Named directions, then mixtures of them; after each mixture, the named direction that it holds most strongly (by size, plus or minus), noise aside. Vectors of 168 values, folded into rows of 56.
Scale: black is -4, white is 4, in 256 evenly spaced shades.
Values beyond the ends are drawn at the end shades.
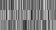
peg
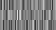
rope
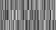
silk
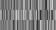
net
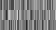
rope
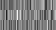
rope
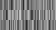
silk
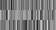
peg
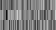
rope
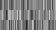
rope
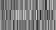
net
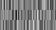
silk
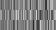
net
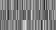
peg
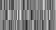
rope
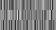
rope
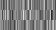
silk
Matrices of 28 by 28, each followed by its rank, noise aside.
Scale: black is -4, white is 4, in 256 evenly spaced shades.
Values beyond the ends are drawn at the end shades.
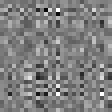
two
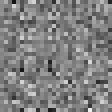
six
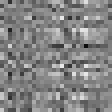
two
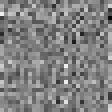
six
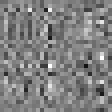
three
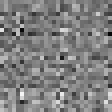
four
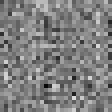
six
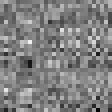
three
